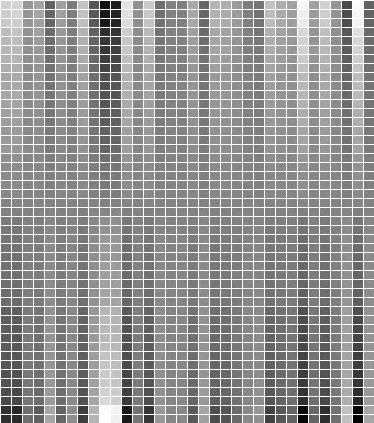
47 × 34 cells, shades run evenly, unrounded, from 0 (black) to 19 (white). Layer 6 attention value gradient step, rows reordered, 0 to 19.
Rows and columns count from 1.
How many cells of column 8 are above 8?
34
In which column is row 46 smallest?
33
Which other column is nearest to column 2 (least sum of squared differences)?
30
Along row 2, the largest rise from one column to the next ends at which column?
12
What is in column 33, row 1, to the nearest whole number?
19
